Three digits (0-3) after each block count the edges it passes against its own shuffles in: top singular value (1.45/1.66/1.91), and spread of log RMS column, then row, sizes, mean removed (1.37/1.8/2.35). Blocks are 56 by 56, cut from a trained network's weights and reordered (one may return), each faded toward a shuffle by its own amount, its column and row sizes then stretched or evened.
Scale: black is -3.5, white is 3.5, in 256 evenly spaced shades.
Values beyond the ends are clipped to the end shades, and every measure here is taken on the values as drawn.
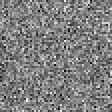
0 0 0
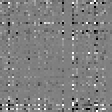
2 3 3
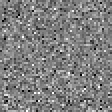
0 1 1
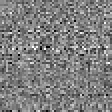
3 1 3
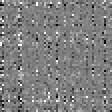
0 3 2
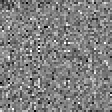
0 2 1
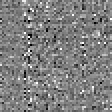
0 3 0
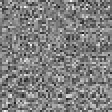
3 1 1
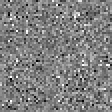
0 1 2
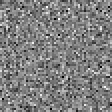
0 0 0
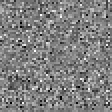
0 1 2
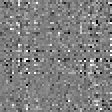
0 3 3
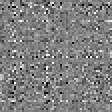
0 3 3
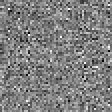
2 2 1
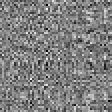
3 2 0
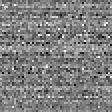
2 0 2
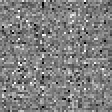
0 2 0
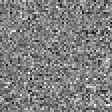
0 1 2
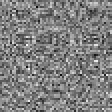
3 1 1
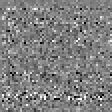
0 2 3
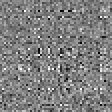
3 2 3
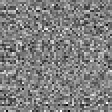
3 0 2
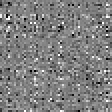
2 3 3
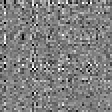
3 3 2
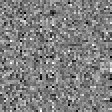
1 2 1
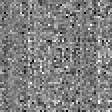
1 2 2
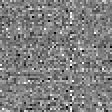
0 2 1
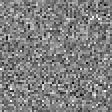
2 0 2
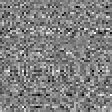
3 0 3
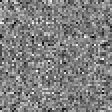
1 1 2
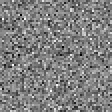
0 0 1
